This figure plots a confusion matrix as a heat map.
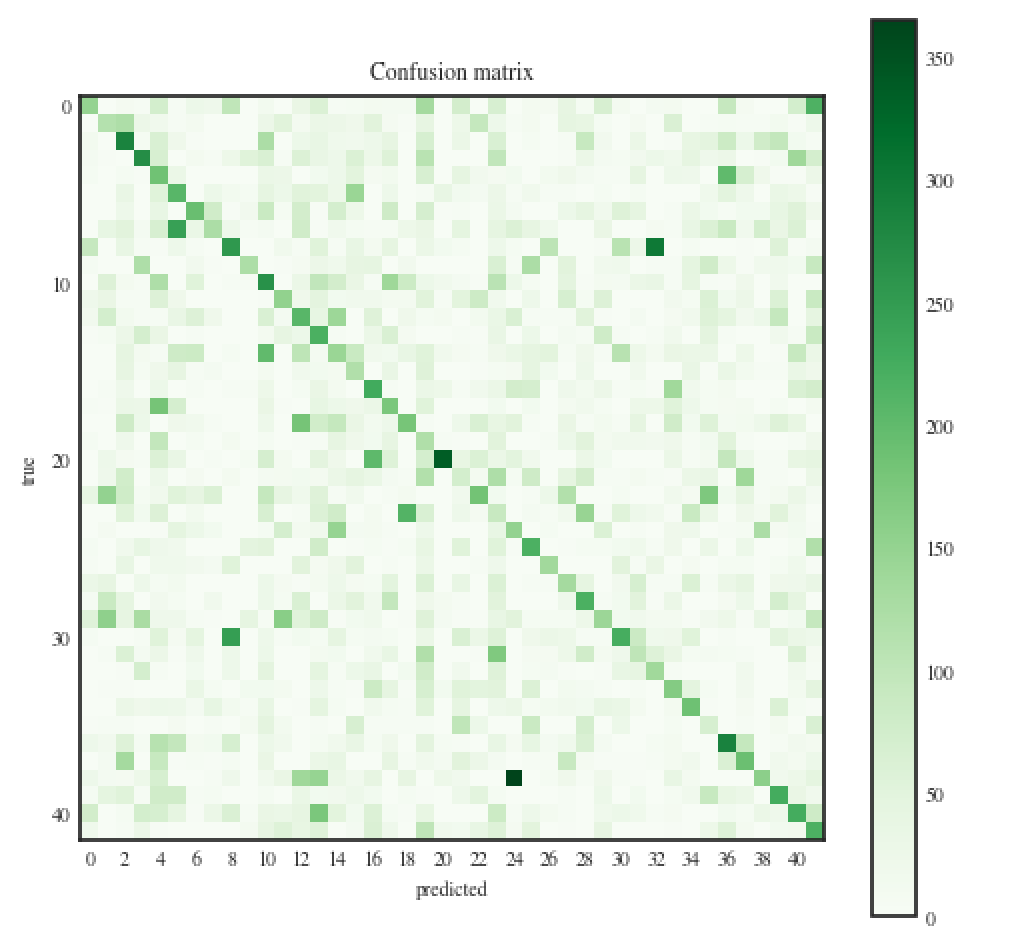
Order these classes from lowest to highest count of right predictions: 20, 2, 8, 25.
25, 8, 2, 20
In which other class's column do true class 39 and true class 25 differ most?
41
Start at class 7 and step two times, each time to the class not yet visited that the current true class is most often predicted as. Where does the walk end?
15
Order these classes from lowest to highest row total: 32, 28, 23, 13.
32, 13, 28, 23
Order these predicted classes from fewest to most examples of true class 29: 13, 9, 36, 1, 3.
36, 9, 13, 3, 1
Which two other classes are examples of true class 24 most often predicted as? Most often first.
14, 38
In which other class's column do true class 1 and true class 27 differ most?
2
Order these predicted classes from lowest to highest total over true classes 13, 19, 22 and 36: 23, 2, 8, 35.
8, 23, 2, 35
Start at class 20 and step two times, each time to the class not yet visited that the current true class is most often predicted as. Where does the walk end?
33
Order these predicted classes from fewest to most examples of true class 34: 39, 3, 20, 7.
20, 3, 7, 39
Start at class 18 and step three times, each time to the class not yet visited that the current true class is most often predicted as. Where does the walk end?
10
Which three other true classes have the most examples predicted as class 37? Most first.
21, 36, 4
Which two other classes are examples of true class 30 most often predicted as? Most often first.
8, 31
